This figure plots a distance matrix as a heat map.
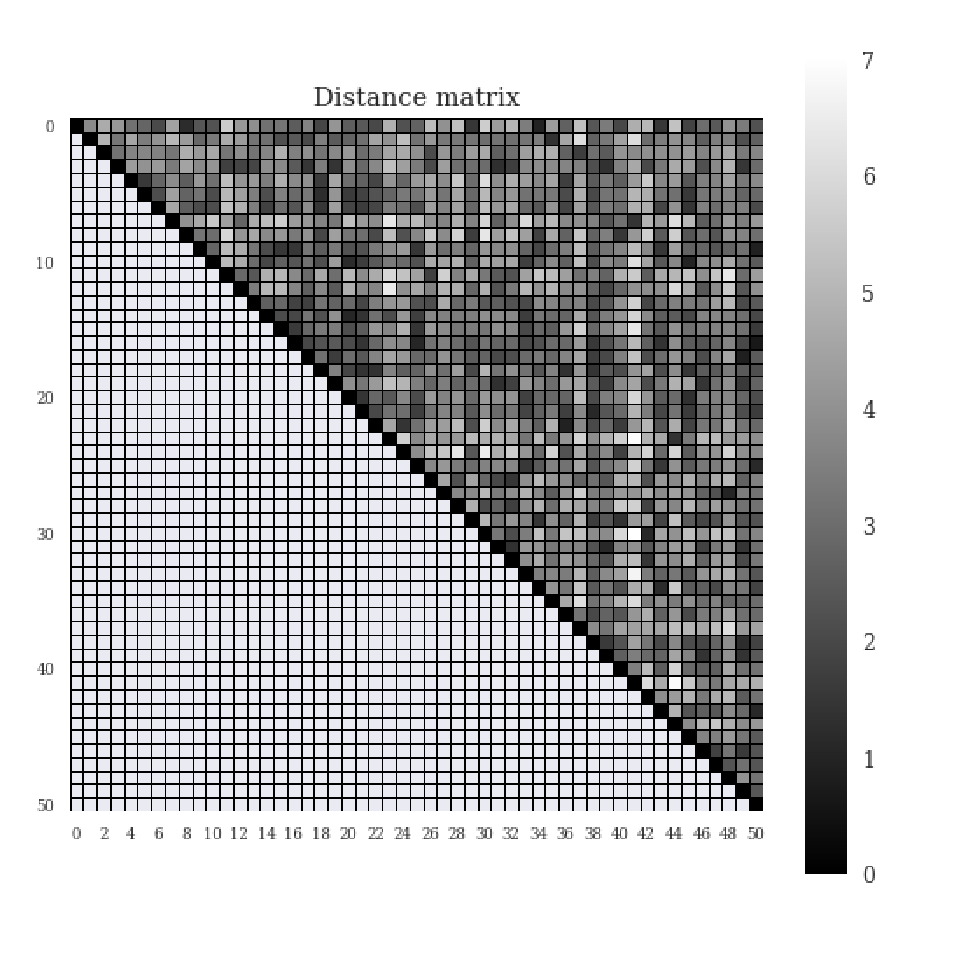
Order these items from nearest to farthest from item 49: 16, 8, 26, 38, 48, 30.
38, 16, 26, 30, 8, 48
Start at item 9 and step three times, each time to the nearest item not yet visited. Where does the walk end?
25
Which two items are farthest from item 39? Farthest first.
23, 44
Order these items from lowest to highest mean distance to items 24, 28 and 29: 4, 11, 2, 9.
9, 4, 2, 11
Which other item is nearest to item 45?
10
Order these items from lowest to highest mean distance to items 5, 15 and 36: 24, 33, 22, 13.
22, 33, 13, 24
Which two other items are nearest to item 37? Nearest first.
2, 26
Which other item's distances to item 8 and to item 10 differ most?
33
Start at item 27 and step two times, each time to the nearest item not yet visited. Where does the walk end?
47
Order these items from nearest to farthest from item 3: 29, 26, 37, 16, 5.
26, 16, 29, 37, 5
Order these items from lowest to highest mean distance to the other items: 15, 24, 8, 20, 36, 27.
20, 36, 15, 8, 27, 24
